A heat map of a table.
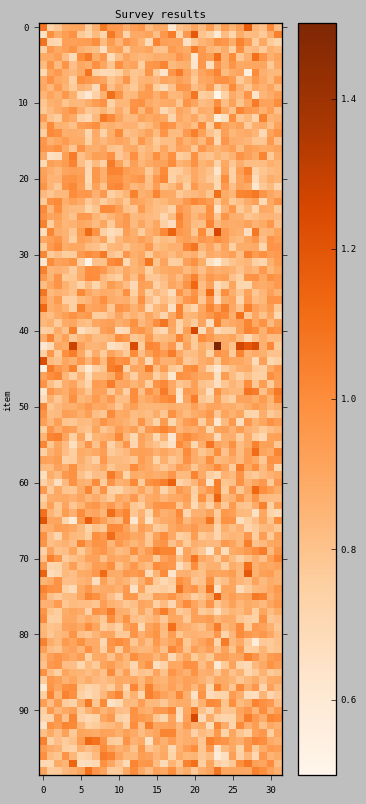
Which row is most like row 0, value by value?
72
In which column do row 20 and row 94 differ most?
6
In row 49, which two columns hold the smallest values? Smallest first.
18, 0
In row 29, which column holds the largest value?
20
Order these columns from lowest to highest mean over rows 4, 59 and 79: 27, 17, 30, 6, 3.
27, 30, 3, 6, 17
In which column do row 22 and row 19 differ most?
23
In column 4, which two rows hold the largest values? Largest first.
42, 97
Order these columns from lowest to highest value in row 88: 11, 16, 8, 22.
22, 11, 8, 16
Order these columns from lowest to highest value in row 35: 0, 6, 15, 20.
15, 6, 20, 0
